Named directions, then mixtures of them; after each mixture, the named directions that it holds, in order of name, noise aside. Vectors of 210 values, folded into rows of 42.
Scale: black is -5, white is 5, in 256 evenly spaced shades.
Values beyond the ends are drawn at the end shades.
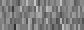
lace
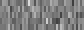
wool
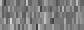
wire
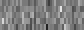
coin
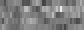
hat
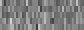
wire.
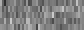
hat, wire.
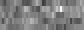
hat.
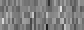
coin.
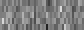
coin.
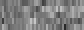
coin, hat.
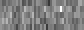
coin, hat.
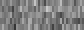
hat, lace.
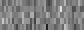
coin.
